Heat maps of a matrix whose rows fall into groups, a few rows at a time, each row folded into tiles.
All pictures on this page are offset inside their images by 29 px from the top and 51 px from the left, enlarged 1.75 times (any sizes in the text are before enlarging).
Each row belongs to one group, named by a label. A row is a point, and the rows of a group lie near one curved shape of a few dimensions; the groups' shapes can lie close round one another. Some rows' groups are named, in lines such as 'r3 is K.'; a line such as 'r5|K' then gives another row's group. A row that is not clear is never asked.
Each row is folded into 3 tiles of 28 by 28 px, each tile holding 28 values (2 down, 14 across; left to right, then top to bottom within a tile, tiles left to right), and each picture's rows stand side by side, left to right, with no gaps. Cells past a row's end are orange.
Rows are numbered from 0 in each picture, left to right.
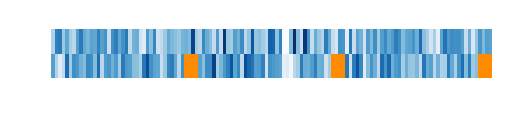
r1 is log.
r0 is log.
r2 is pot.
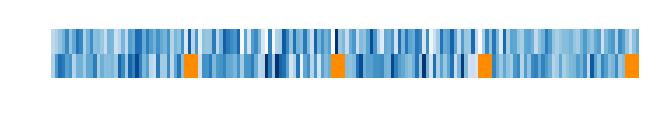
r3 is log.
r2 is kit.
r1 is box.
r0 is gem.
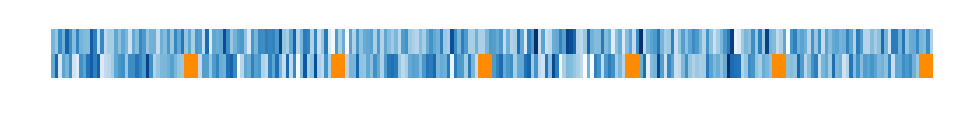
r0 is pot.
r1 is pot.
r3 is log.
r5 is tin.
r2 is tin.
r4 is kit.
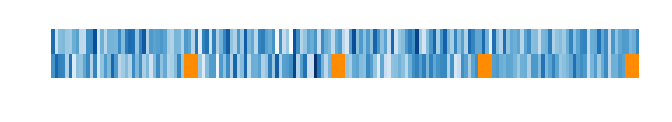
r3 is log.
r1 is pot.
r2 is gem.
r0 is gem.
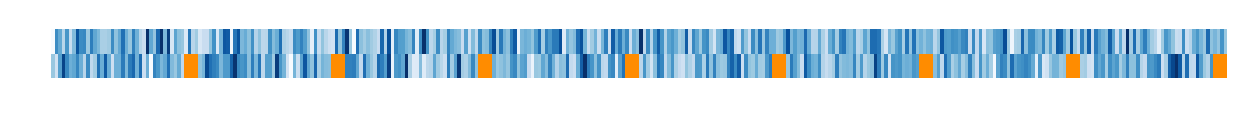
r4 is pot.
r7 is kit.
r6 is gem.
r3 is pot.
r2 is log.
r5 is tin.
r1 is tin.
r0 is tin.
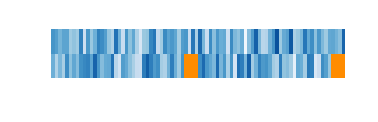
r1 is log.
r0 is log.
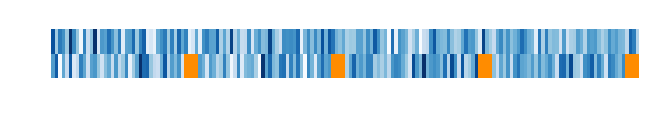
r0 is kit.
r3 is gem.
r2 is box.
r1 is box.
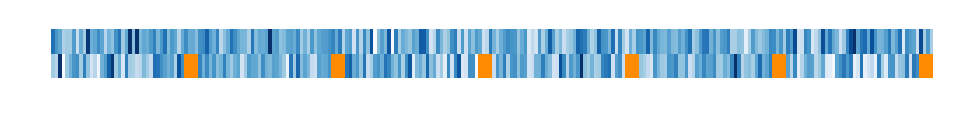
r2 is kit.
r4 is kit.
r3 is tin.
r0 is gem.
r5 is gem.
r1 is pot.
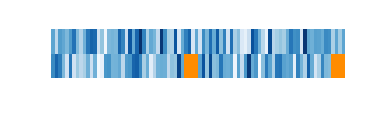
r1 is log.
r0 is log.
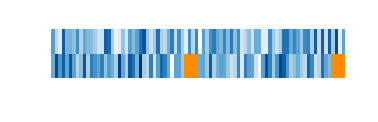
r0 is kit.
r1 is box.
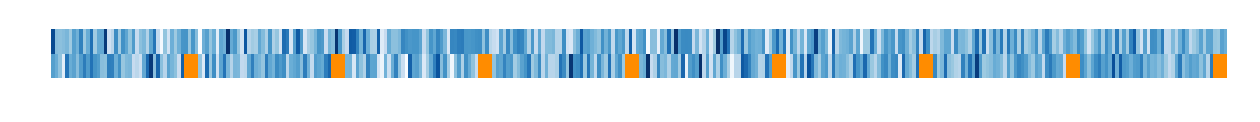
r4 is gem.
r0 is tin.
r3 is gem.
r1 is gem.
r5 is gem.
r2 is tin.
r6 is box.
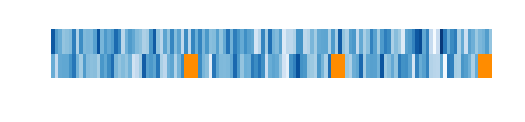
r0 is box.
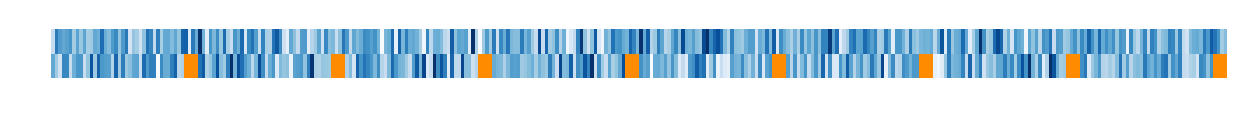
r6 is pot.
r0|tin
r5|log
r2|kit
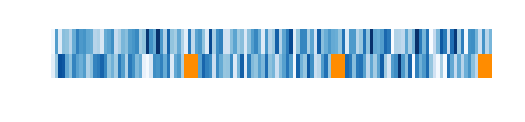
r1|log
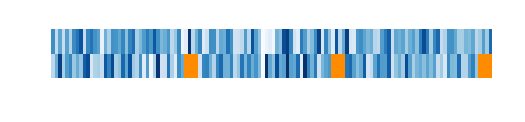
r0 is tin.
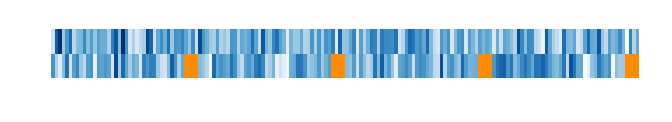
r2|log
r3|kit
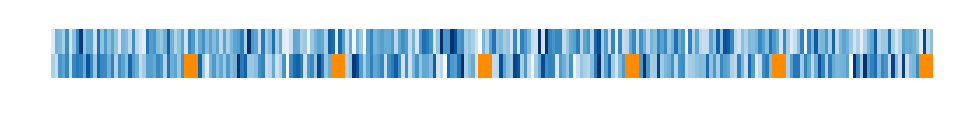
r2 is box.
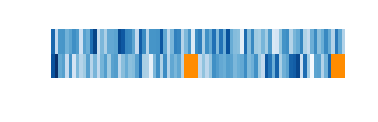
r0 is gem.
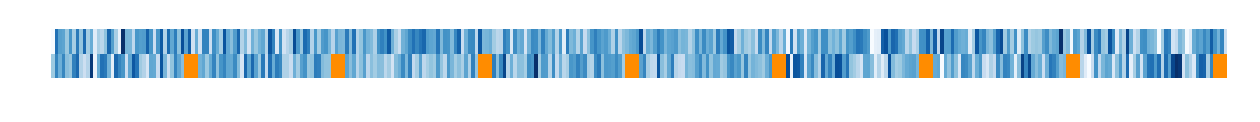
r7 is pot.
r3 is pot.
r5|pot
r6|kit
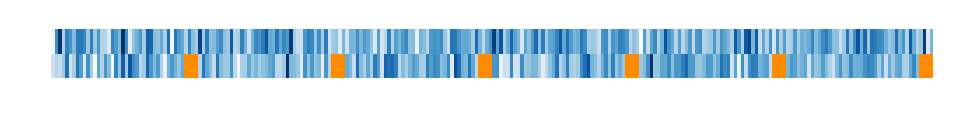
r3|kit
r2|tin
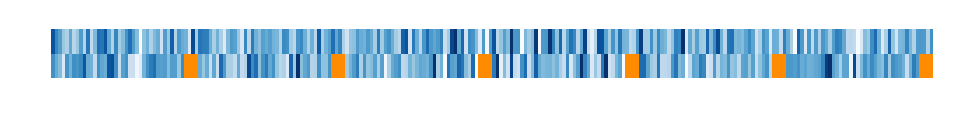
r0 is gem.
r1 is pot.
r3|kit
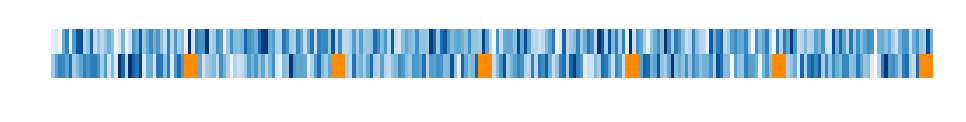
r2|gem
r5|gem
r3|box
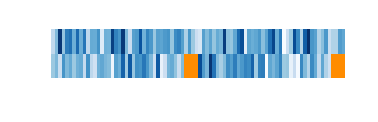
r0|gem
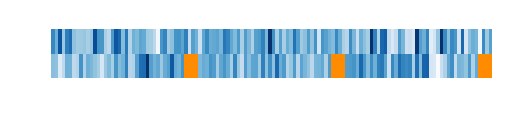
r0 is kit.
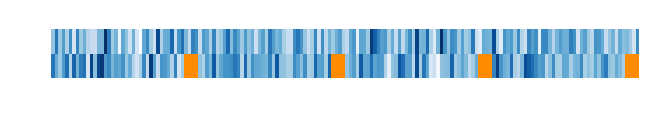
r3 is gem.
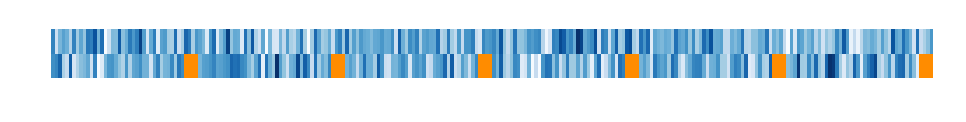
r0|log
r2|tin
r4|tin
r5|tin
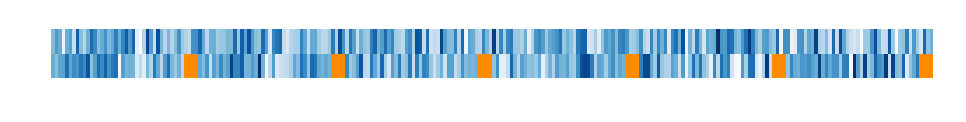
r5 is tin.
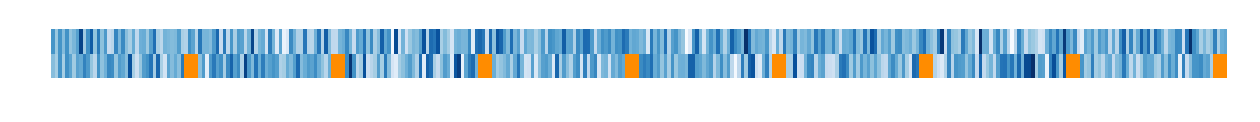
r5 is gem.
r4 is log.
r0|tin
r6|pot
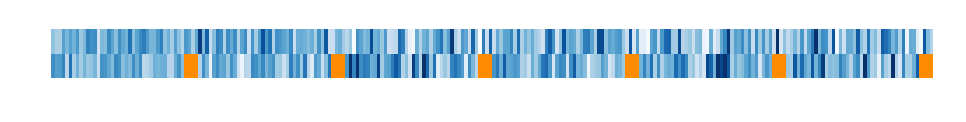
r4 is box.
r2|kit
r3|log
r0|log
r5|tin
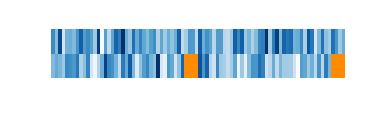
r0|tin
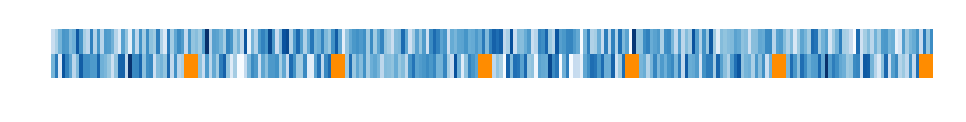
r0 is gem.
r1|gem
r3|gem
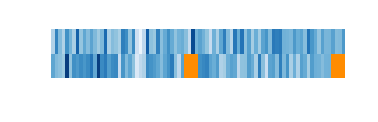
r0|log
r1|log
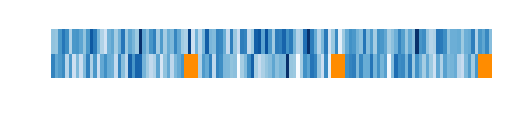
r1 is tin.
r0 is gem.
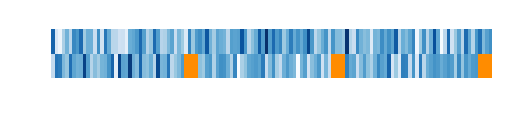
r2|log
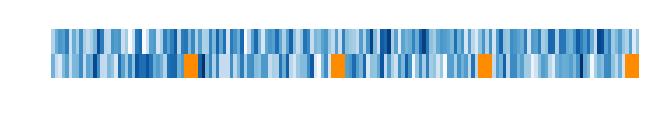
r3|tin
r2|log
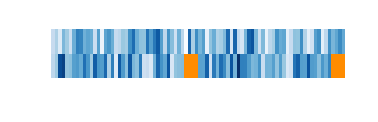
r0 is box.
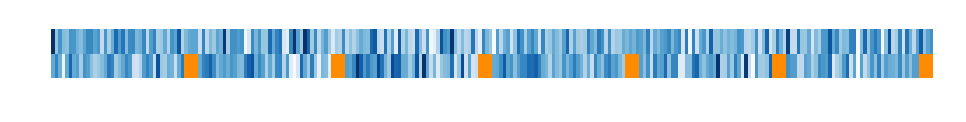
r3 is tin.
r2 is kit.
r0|tin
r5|log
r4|tin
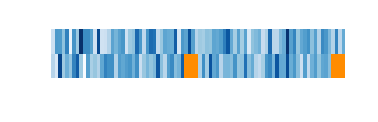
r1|gem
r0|gem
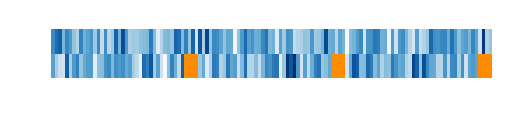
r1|kit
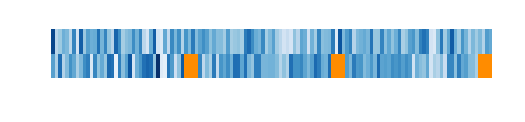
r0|box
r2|log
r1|log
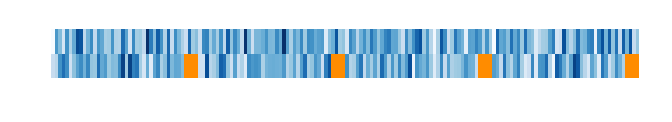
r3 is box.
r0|tin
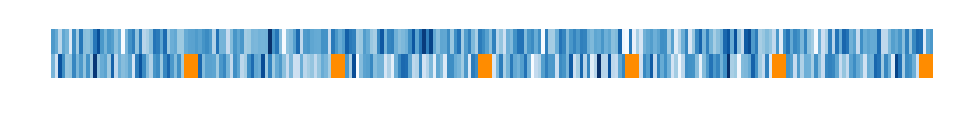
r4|tin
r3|tin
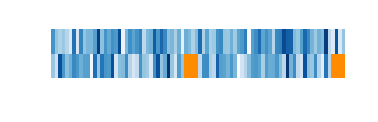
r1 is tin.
